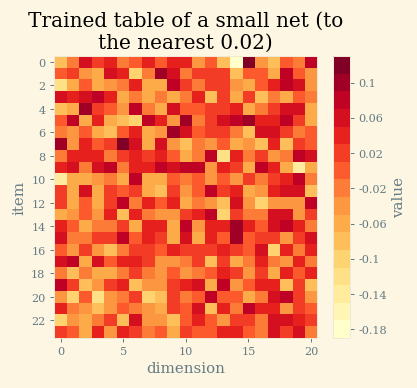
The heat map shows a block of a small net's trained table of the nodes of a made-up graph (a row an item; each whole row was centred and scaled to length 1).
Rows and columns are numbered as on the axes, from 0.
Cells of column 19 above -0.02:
18
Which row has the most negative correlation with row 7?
5
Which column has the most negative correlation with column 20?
13
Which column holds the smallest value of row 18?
1
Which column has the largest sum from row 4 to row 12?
6
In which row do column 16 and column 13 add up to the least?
12
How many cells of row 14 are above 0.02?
11
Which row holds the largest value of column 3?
3
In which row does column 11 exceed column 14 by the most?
0
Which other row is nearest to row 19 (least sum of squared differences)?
21
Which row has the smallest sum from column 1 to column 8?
20
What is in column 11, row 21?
0.06
